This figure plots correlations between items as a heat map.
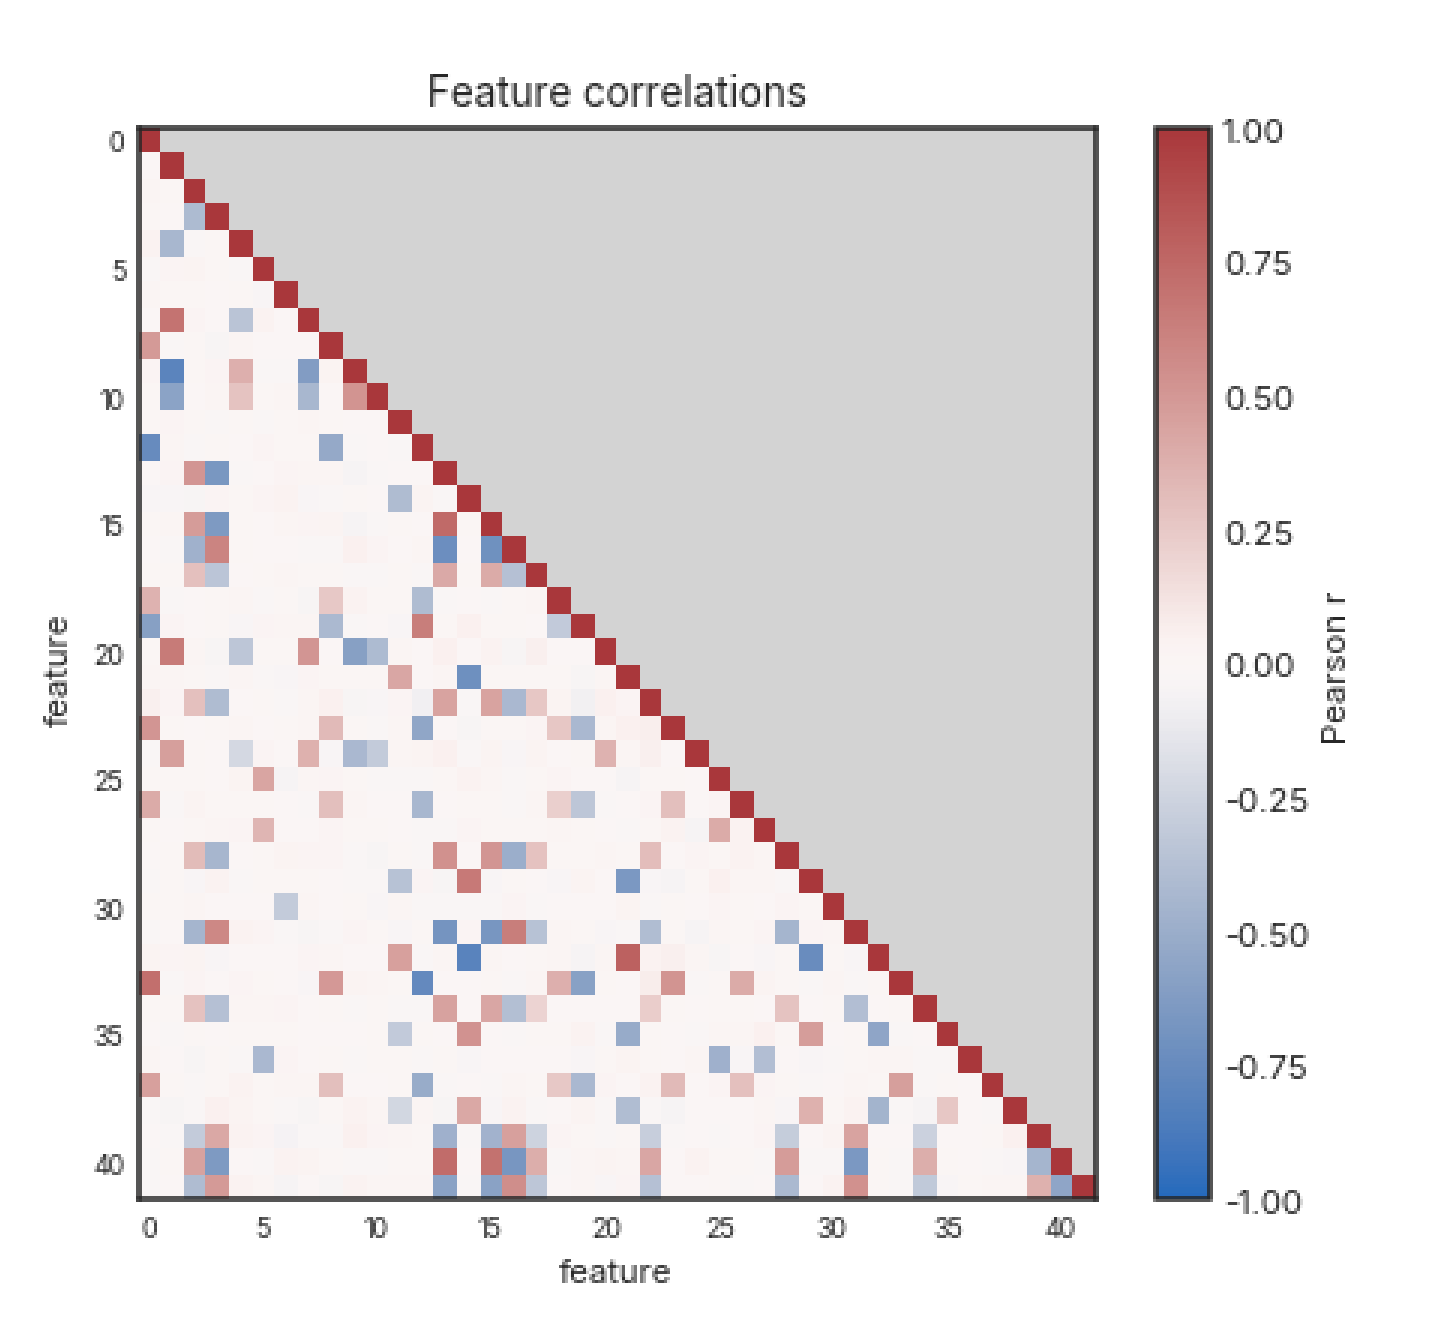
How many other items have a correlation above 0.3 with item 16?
4
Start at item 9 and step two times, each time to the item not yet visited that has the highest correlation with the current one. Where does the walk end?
4
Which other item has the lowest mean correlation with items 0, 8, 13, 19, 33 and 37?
12
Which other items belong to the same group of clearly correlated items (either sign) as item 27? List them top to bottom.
5, 25, 36
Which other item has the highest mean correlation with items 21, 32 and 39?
11
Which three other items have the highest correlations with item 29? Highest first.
14, 35, 38
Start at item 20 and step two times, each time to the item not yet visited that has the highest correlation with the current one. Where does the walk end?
7
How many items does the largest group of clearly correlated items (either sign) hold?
13
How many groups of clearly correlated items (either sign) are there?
6
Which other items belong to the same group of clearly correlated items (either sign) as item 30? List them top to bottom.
6
